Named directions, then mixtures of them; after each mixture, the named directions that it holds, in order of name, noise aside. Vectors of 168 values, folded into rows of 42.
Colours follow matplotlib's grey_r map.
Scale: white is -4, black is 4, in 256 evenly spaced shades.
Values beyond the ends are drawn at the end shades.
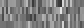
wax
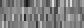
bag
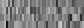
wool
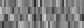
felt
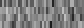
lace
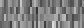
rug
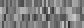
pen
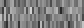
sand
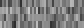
lace, rug.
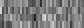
felt, rug, wax.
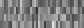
rug.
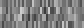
pen, rug.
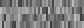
lace, pen.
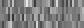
bag, rug, wool.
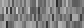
wax, wool.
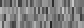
lace, pen.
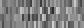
pen, rug.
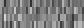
lace, rug, sand.
